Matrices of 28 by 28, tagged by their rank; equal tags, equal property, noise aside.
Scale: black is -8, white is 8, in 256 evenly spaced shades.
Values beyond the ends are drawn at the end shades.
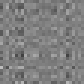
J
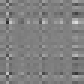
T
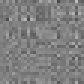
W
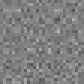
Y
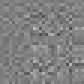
Y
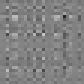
J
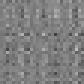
J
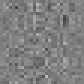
Y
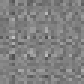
W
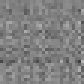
W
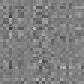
Y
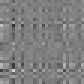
T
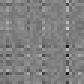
T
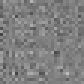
Y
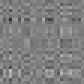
J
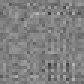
Y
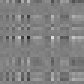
T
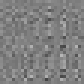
J
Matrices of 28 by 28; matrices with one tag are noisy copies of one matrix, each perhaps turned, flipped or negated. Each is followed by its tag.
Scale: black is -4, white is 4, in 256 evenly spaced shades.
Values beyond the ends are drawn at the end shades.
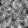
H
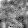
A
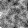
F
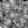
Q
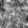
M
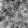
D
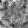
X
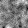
M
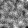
Q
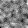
Q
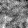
A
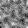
Q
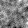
D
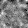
X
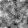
F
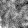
A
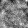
X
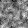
F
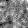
A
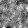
M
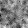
D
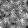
Q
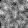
Q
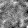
X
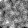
Q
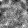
X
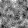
F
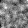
Q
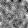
H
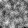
Q
